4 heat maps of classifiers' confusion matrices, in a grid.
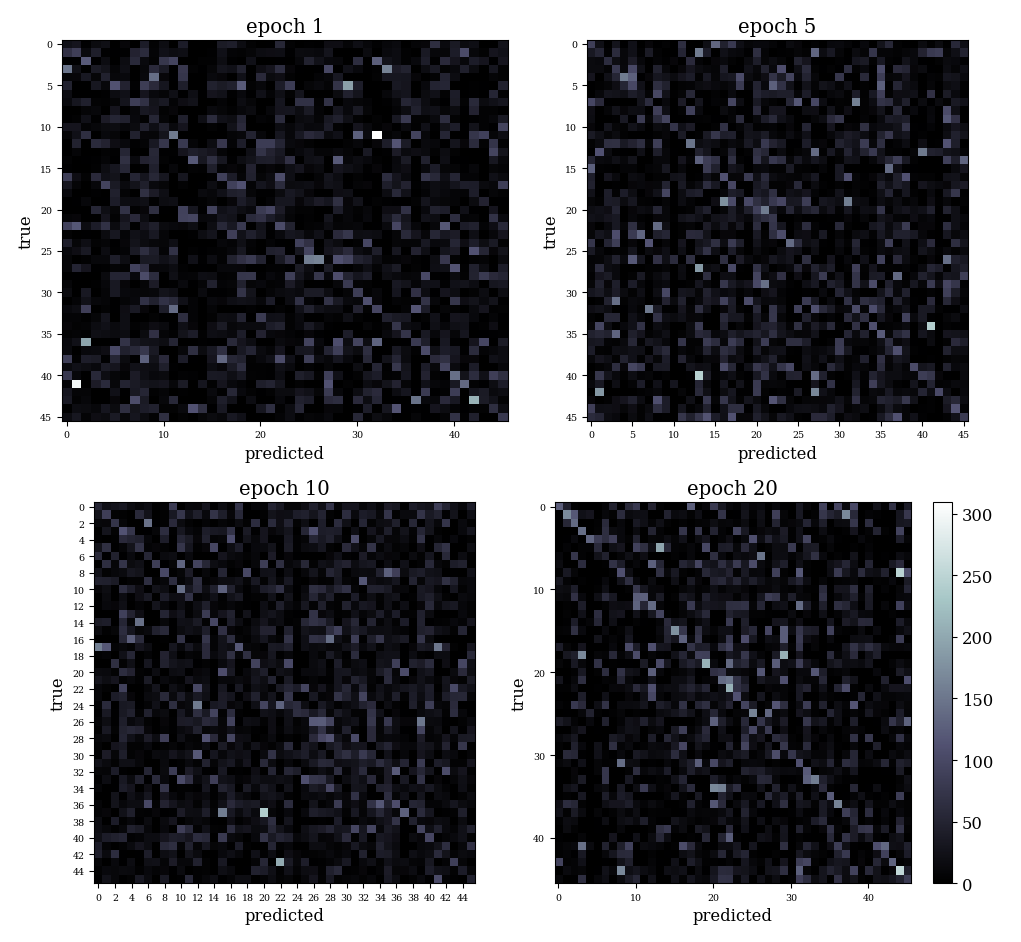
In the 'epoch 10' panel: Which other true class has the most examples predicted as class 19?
2
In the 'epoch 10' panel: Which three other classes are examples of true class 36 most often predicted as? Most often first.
34, 6, 29
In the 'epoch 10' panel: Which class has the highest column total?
39
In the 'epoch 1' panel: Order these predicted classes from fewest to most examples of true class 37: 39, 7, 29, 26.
26, 29, 39, 7
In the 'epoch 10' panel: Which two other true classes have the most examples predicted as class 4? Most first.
16, 3
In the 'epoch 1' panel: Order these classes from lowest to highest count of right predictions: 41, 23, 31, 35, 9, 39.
23, 9, 35, 39, 31, 41
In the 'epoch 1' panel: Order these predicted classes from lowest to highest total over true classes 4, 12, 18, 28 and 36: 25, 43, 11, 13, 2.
13, 11, 25, 43, 2
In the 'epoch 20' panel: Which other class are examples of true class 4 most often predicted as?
25
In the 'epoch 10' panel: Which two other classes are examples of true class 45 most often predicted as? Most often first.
41, 11
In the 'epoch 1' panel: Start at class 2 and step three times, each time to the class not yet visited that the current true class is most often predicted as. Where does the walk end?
30
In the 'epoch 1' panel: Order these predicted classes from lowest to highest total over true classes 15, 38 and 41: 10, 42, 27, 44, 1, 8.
42, 44, 10, 27, 8, 1
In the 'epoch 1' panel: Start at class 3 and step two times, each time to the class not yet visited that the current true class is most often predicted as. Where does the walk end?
20
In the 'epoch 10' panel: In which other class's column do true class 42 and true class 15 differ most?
29
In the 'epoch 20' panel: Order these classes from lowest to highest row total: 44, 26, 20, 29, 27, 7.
27, 29, 20, 26, 7, 44
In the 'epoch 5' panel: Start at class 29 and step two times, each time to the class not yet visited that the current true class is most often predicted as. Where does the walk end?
22
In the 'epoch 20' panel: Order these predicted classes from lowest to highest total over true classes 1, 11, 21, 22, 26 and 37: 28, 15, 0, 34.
15, 0, 28, 34
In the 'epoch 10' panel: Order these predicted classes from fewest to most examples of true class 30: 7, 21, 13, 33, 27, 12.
13, 7, 27, 33, 21, 12
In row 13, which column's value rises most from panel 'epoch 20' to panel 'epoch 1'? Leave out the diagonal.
44
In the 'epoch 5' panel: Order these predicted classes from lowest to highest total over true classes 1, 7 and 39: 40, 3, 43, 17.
43, 40, 3, 17
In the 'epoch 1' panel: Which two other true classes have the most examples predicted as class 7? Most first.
43, 27
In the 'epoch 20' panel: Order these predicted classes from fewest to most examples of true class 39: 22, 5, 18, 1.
5, 1, 18, 22
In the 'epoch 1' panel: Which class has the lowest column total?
14
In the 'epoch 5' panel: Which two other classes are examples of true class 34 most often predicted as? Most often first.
41, 1
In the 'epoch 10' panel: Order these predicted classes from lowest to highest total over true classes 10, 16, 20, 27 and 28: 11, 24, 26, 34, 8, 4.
24, 11, 8, 34, 26, 4
